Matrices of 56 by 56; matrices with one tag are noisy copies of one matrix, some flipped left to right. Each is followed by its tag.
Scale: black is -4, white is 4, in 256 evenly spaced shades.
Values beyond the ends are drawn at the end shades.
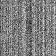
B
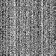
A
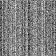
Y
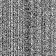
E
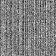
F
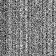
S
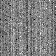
Y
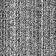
A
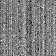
B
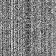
E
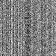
E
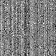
B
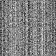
Y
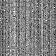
A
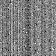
E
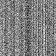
E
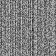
F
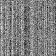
B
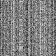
Y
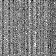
S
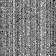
A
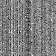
E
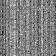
A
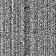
B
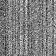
S
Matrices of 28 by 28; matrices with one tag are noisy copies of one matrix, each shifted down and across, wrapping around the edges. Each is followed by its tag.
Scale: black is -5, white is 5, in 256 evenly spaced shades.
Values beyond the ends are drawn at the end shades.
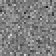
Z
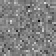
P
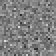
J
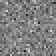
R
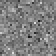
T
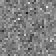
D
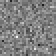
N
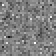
D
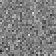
Z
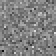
Z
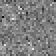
N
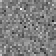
Z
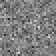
N
